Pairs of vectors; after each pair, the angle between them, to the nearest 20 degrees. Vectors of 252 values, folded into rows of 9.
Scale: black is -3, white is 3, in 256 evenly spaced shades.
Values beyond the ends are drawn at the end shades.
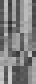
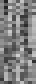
120 degrees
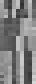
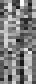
140 degrees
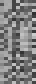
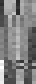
80 degrees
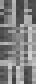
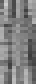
140 degrees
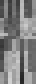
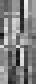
120 degrees
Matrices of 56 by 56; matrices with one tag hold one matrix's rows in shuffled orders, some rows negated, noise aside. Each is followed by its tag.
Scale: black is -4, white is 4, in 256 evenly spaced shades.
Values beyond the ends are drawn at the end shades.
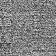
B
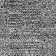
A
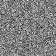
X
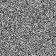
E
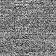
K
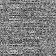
A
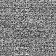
K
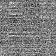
A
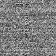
K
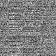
A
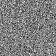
X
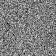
X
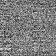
B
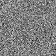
E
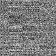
A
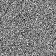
X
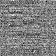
A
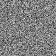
X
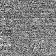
B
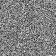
X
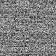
K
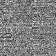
B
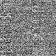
B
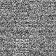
K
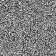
X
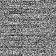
A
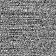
A
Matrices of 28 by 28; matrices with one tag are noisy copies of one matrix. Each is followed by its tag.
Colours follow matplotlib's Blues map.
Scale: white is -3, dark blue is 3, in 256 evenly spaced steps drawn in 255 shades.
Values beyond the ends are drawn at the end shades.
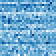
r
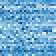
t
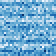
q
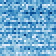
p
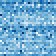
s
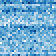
s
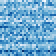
q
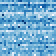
r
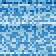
s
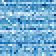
r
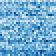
q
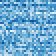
r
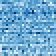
p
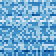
q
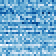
p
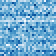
q
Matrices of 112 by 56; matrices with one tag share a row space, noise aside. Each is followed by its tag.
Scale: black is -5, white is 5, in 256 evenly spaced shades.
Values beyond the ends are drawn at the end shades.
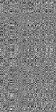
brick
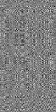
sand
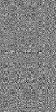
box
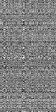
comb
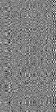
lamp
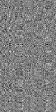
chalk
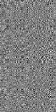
sand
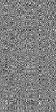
box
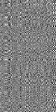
lamp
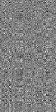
chalk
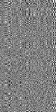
lamp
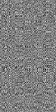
chalk
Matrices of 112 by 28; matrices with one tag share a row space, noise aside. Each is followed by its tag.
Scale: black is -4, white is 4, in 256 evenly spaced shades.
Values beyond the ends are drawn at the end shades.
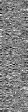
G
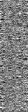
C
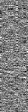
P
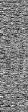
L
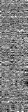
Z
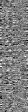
G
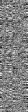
G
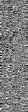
G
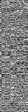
Z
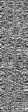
C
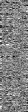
G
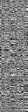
Z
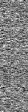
L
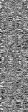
C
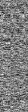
L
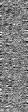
G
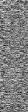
L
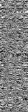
C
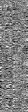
G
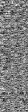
L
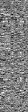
L
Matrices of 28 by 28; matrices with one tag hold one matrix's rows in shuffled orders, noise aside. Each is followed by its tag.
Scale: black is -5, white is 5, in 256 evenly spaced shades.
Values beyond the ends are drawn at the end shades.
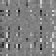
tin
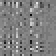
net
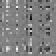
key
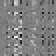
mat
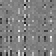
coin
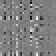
net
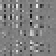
net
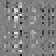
mat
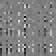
coin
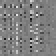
net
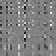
coin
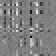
net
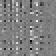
net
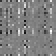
coin
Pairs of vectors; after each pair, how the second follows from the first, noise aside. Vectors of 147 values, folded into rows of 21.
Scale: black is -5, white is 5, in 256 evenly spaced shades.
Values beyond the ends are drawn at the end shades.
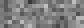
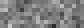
reversed.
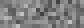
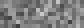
negated.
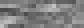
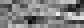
reversed, negated, scaled up.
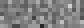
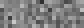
reversed.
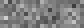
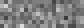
wrapped around.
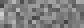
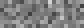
wrapped around.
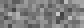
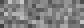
wrapped around.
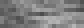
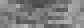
wrapped around, negated.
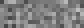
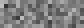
shuffled.
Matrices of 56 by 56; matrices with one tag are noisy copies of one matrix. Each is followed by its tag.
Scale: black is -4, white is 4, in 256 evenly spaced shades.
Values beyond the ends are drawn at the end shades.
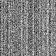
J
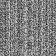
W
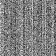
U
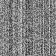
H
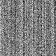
U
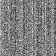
U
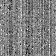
H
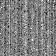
W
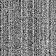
J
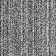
J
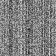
H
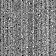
J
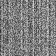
J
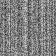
W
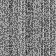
H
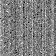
U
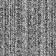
W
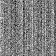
U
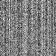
W
